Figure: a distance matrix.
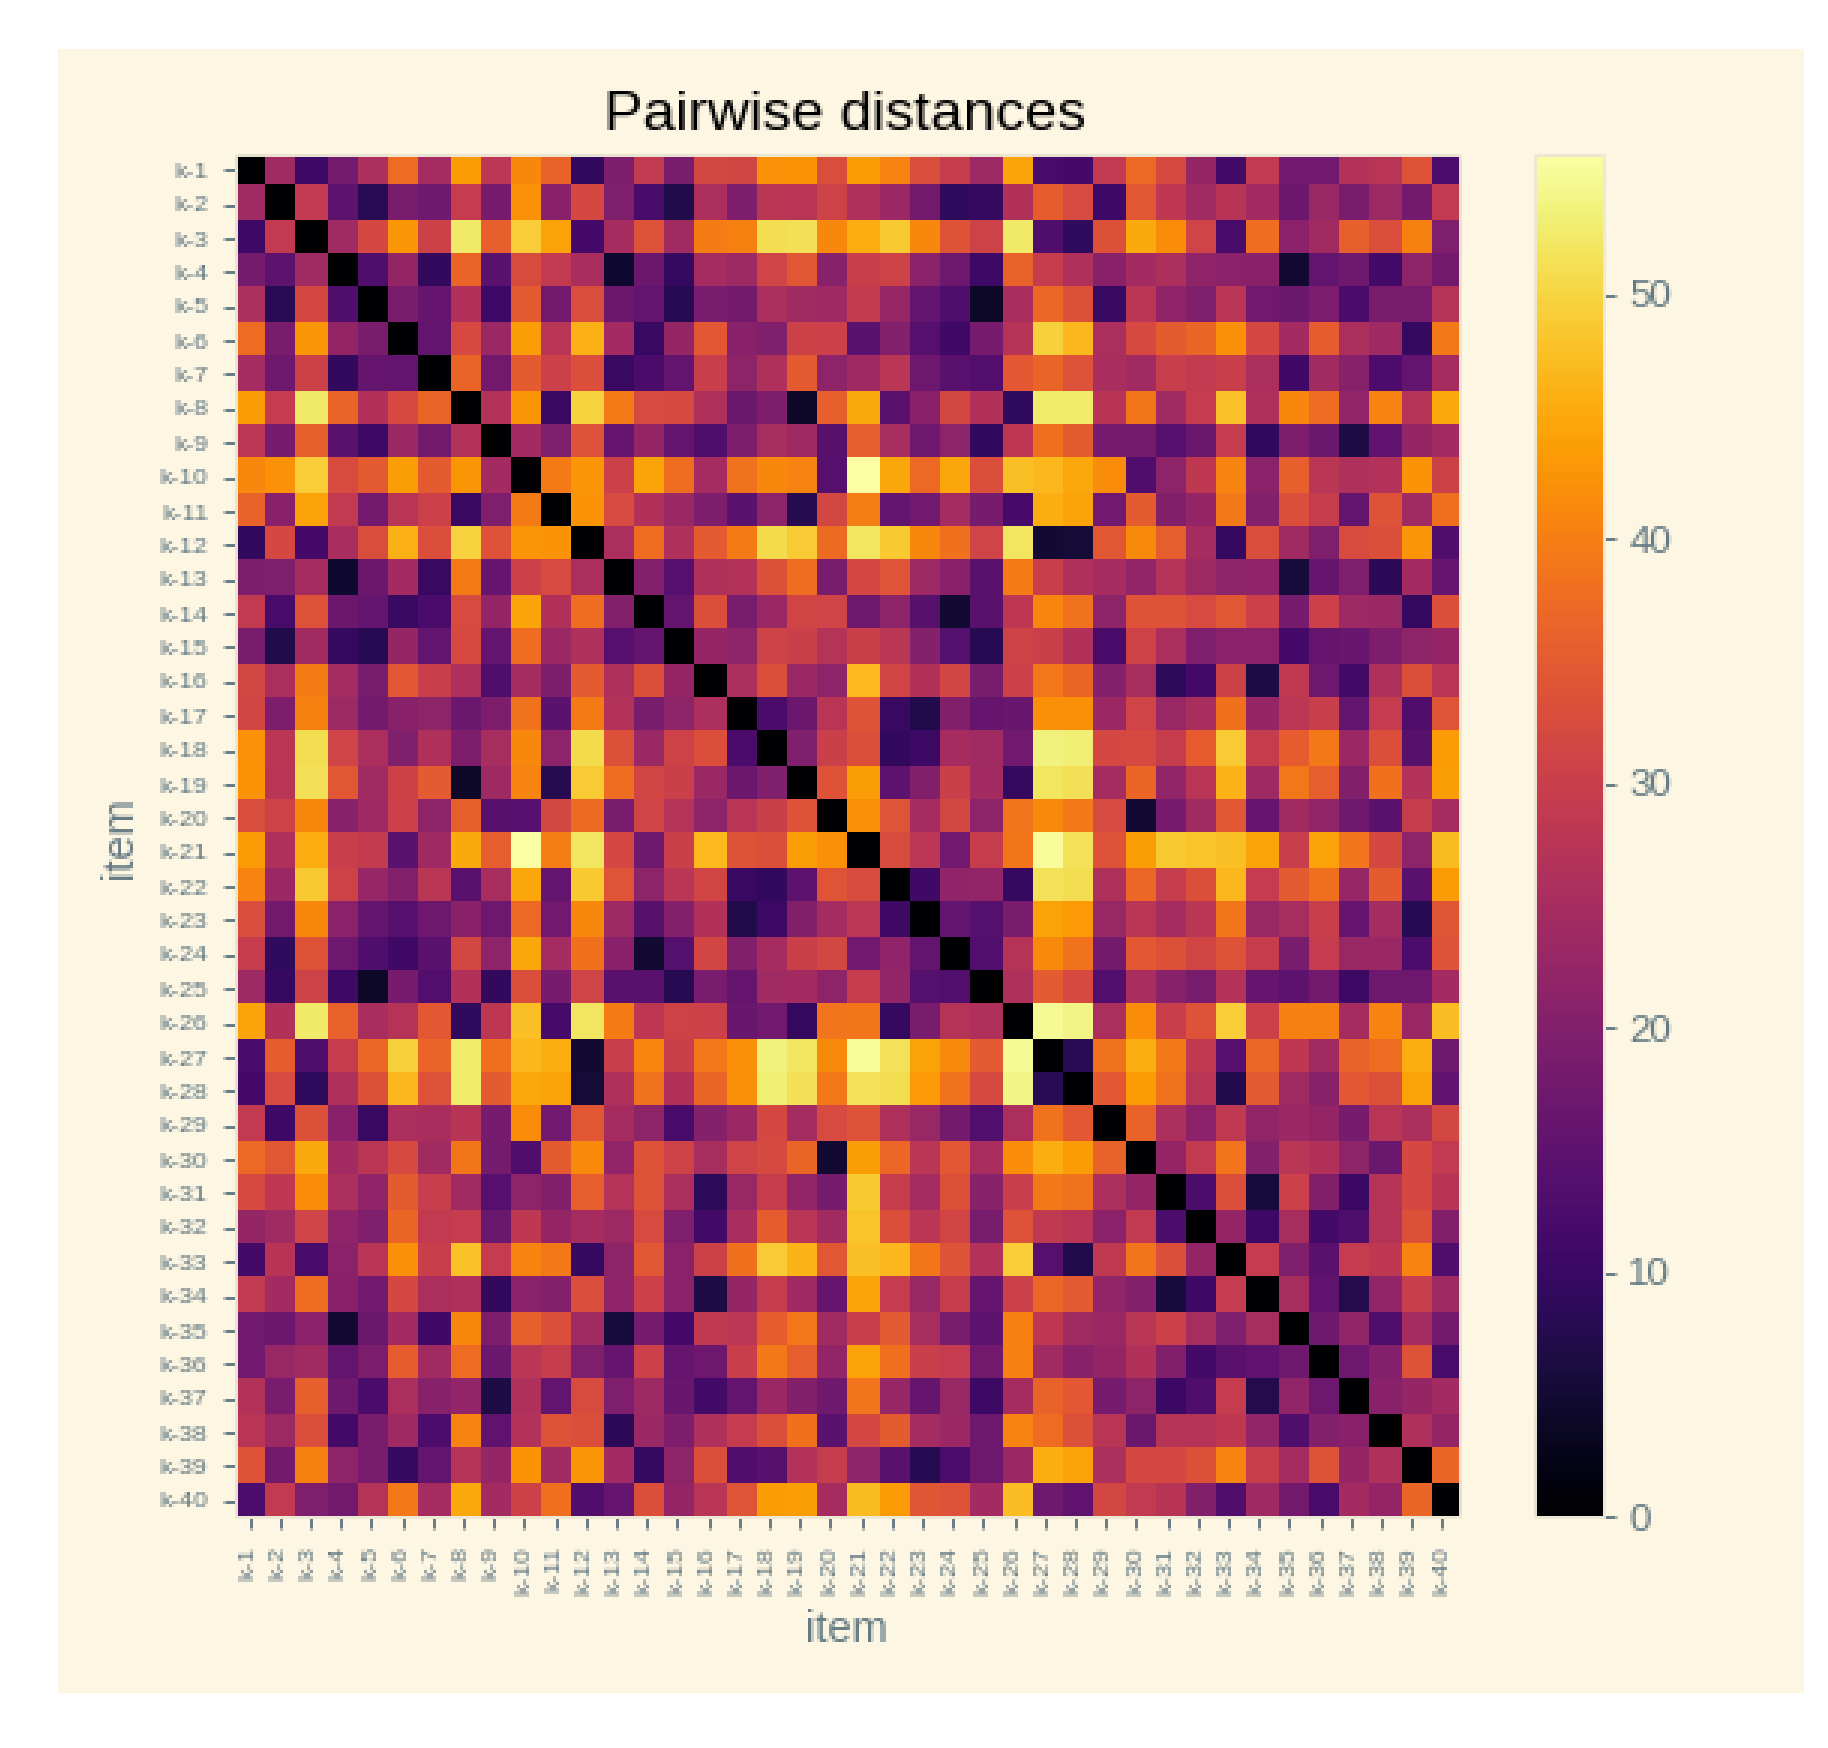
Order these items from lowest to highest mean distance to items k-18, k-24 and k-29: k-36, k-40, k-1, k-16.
k-16, k-36, k-1, k-40
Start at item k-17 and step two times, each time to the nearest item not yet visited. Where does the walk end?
k-39
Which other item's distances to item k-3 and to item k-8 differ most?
k-19
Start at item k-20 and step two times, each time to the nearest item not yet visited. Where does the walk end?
k-10
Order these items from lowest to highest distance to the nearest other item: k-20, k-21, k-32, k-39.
k-20, k-39, k-32, k-21
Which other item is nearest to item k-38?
k-13
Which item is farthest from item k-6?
k-27
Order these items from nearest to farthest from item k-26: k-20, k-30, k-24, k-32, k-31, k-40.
k-24, k-31, k-32, k-20, k-30, k-40
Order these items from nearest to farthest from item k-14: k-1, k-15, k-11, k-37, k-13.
k-15, k-13, k-37, k-11, k-1
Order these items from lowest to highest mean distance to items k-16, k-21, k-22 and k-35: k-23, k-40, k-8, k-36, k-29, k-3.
k-23, k-29, k-36, k-8, k-40, k-3
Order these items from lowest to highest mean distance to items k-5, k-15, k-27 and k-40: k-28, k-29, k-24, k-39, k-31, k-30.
k-28, k-29, k-24, k-31, k-39, k-30
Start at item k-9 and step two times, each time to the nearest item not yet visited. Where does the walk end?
k-34
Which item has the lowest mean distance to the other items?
k-25
